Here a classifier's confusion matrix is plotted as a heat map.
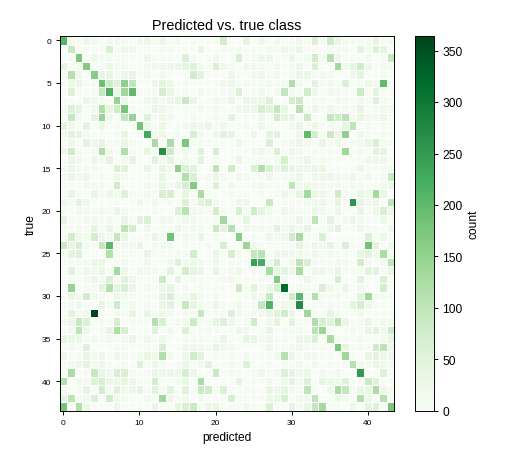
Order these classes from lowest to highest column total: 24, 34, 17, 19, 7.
19, 24, 34, 17, 7
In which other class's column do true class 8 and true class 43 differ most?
0
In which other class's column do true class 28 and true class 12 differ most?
16
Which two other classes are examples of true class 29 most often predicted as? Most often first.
1, 6
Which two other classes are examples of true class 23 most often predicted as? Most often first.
14, 31
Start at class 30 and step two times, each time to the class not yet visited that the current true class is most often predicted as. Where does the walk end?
27
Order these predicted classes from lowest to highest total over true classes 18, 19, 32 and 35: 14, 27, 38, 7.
7, 14, 27, 38
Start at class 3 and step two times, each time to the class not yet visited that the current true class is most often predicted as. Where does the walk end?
42
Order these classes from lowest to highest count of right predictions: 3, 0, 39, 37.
37, 3, 0, 39
